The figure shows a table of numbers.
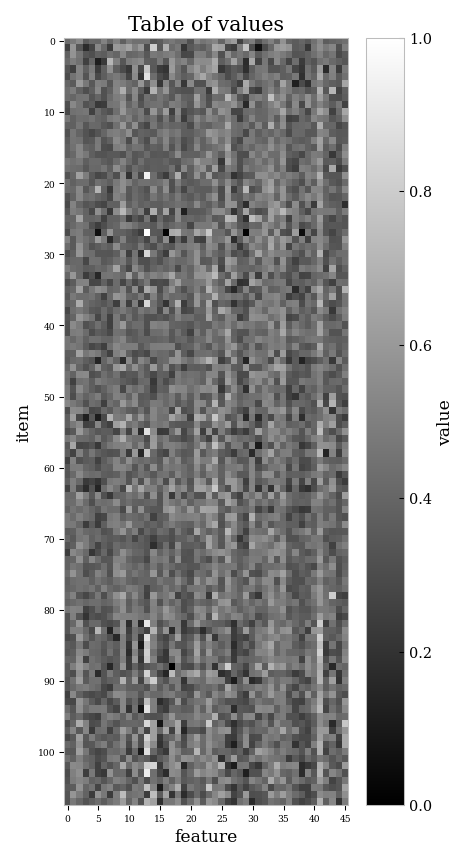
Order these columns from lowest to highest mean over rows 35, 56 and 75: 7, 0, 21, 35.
7, 0, 21, 35
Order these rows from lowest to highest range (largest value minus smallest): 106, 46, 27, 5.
46, 106, 5, 27
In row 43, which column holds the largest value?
41
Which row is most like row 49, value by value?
101
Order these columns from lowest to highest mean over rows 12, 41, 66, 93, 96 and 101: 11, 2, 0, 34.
0, 11, 34, 2
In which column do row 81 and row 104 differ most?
24
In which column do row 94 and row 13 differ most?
13
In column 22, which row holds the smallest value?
83
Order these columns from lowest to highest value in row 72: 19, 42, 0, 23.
0, 19, 42, 23
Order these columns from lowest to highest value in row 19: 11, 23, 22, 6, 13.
6, 22, 11, 23, 13
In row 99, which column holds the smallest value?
27
